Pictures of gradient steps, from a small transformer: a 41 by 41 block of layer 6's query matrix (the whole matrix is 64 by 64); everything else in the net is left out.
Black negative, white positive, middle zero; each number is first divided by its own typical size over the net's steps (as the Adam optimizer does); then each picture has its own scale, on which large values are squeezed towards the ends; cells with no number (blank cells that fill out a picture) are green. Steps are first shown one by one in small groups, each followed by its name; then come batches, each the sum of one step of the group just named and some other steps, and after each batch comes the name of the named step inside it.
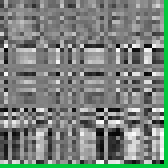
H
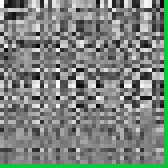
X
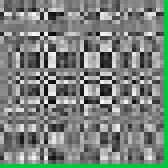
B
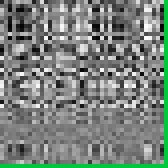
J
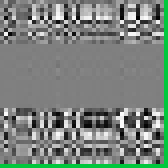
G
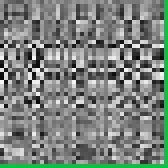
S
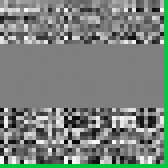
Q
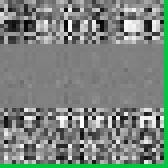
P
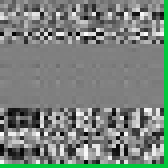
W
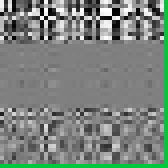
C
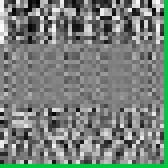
C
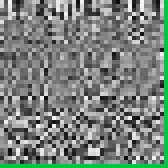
C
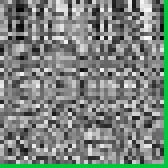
J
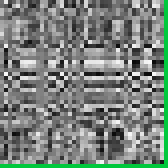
H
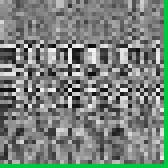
H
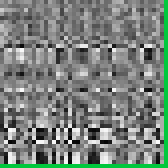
Q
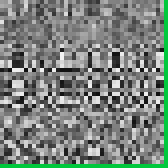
C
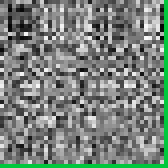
J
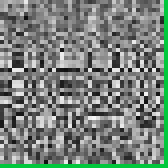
Q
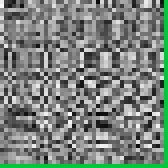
X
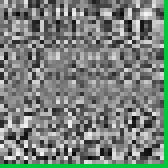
S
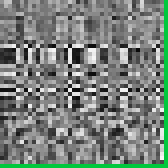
H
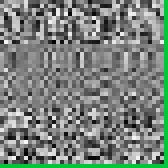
G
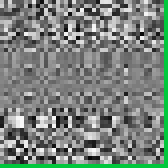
C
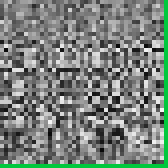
H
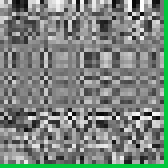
P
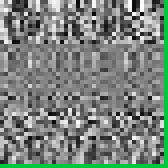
G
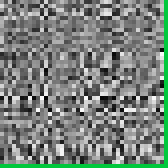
C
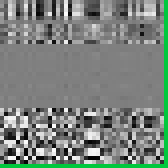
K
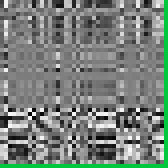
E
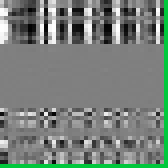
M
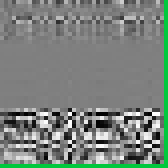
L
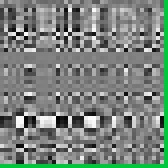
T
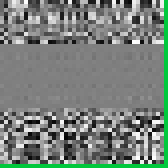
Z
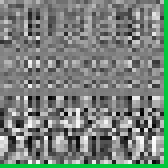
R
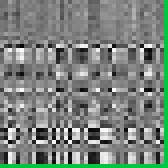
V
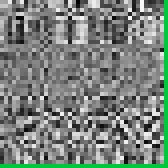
L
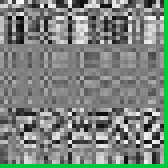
L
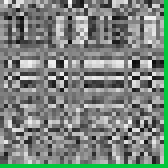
R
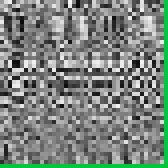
Z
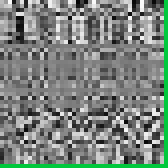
L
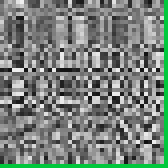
L
